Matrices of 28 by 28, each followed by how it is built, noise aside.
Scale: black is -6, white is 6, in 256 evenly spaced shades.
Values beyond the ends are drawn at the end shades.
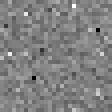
sparse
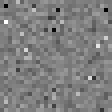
sparse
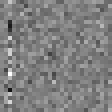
uneven columns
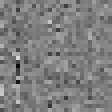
uneven columns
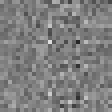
low rank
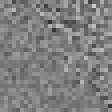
upper triangular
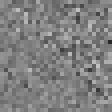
upper triangular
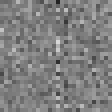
uneven columns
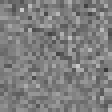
upper triangular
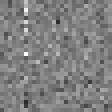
uneven columns
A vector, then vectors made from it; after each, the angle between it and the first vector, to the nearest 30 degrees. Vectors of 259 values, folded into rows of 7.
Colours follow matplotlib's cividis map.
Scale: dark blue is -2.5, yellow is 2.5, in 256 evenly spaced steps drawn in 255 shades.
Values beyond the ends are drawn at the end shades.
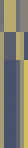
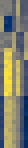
150 degrees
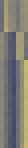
30 degrees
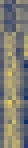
150 degrees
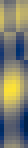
120 degrees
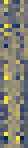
120 degrees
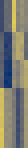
60 degrees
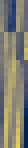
150 degrees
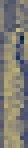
150 degrees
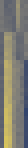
150 degrees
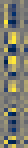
90 degrees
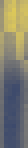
60 degrees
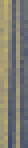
90 degrees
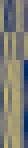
150 degrees
